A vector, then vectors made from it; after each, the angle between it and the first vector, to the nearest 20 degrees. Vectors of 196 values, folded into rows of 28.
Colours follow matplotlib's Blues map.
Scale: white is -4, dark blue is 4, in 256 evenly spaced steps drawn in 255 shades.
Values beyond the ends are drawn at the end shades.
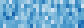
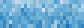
80 degrees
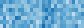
120 degrees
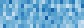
160 degrees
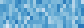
80 degrees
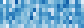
60 degrees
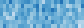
160 degrees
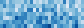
120 degrees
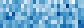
40 degrees
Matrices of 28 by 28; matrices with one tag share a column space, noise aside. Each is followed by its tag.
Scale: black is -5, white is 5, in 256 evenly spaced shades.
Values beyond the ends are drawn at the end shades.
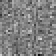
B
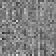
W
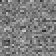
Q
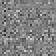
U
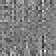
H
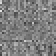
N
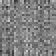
H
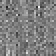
H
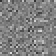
Q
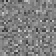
Q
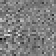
U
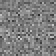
U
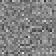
Q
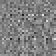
U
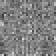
B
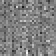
H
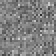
B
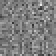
B
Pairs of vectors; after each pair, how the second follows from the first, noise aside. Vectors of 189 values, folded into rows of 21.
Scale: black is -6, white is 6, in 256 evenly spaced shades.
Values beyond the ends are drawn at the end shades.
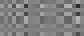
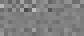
wrapped around, negated, partly zeroed.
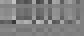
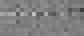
wrapped around, negated, partly zeroed.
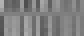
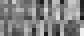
reversed, scaled up.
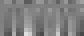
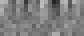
reversed, negated.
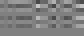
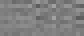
negated, shrunk.
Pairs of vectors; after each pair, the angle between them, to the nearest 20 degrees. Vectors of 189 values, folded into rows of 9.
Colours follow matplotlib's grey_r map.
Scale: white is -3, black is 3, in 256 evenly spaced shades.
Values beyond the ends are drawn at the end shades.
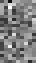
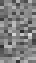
80 degrees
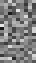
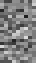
100 degrees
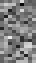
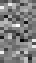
60 degrees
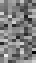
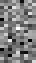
100 degrees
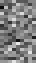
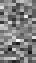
160 degrees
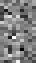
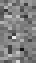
20 degrees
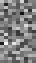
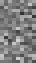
40 degrees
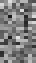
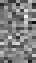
140 degrees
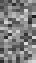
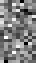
120 degrees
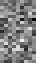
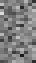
80 degrees
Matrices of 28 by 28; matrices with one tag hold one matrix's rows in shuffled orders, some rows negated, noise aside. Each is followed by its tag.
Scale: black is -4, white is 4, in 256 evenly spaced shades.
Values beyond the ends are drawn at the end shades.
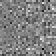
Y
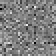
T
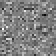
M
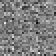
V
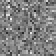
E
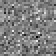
V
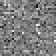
V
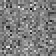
E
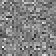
M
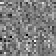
T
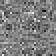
M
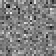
E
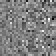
Y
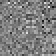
Y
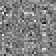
M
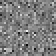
T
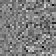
Y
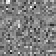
E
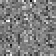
E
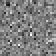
E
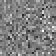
Y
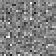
E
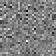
T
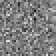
E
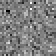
E
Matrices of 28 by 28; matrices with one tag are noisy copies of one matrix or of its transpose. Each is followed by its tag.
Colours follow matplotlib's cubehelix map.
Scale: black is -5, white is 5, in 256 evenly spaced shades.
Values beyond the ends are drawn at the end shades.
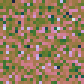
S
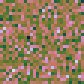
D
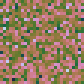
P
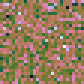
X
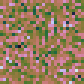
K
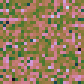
P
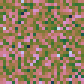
S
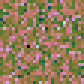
S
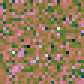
S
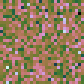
P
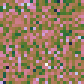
X
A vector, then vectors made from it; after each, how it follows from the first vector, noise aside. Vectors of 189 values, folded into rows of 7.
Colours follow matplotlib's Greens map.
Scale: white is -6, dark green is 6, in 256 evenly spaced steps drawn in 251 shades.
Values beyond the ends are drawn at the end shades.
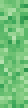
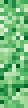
reversed, scaled up.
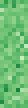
reversed, partly zeroed.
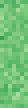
reversed, shrunk.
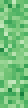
wrapped around.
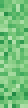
wrapped around.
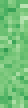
negated, partly zeroed.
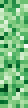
reversed, scaled up.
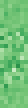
reversed, partly zeroed.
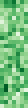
reversed, scaled up.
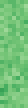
reversed, shrunk.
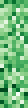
reversed, scaled up.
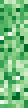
reversed, negated, scaled up.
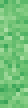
reversed, shrunk.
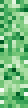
reversed, negated, scaled up.
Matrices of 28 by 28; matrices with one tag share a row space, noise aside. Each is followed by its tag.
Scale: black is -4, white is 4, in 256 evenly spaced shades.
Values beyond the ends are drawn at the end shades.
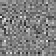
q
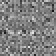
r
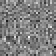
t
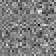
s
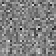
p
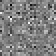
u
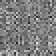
t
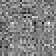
r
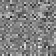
s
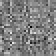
u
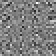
p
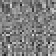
p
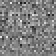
r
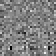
u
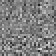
s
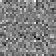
q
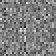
q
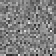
t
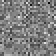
u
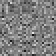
r
